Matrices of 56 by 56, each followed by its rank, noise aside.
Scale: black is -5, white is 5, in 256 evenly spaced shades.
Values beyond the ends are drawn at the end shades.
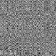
five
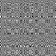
three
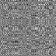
five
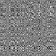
four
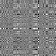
two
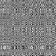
three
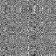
five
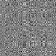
four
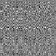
four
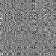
four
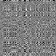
three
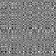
three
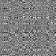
four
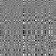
two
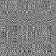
four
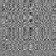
four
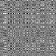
two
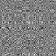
five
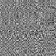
five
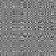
three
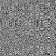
five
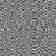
four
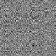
five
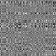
three
